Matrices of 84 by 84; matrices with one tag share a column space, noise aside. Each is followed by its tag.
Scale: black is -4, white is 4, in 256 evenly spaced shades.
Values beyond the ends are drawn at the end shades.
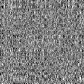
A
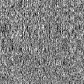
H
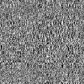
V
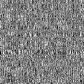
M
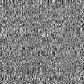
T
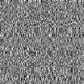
T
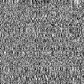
T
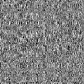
V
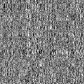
M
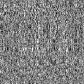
H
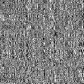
M
